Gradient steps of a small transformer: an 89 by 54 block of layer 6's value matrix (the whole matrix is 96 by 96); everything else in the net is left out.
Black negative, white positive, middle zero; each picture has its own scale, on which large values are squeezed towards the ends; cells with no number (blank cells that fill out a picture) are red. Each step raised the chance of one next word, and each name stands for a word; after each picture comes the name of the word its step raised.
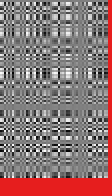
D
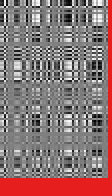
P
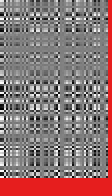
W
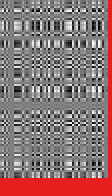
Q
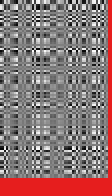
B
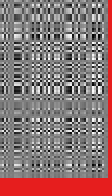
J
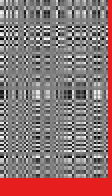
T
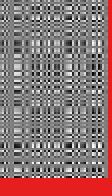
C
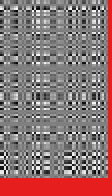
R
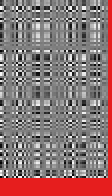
C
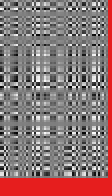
J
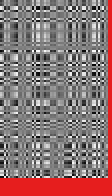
C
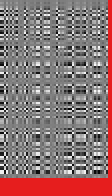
R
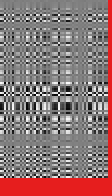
W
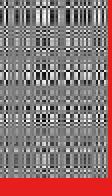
P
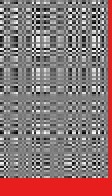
Q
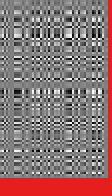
T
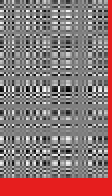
Q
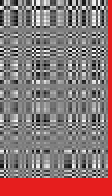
P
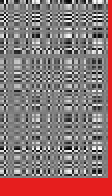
B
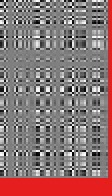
Q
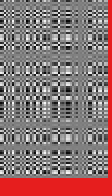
R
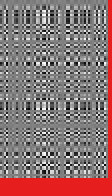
R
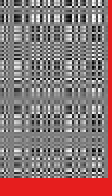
P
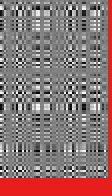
W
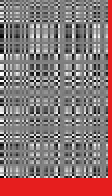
C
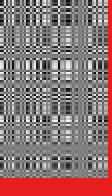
P
